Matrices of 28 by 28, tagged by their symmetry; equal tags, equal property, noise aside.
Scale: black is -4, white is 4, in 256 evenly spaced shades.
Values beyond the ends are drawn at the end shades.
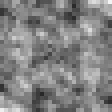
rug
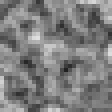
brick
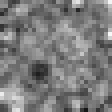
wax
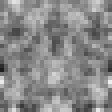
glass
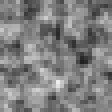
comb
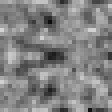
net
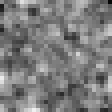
wax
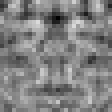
glass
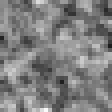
comb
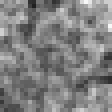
wax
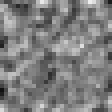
comb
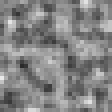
wax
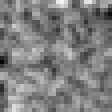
comb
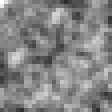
brick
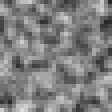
comb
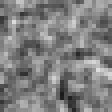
comb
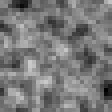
wax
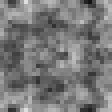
net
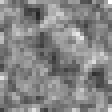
wax
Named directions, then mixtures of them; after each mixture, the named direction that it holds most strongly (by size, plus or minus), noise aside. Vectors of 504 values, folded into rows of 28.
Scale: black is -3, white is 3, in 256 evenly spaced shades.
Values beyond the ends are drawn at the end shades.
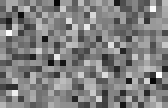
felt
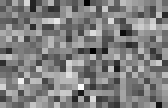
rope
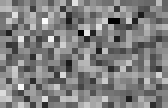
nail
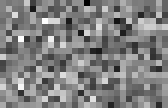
rope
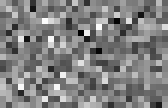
nail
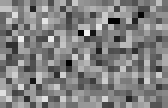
nail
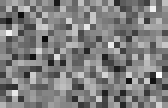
felt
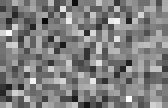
nail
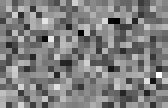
nail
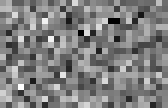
nail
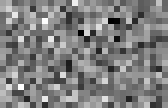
nail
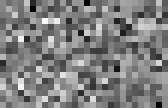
rope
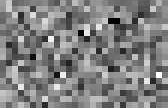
nail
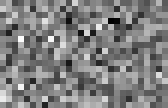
nail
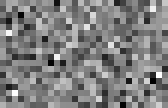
felt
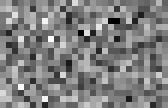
nail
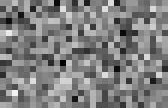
felt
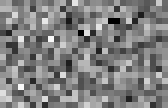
nail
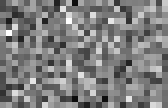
nail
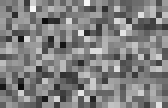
rope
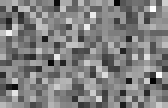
felt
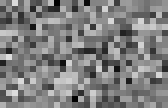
rope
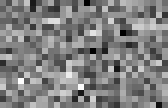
rope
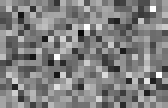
felt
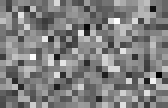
felt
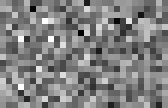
nail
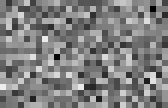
felt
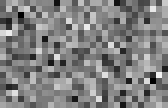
felt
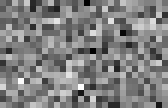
rope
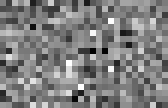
rope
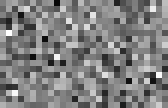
felt
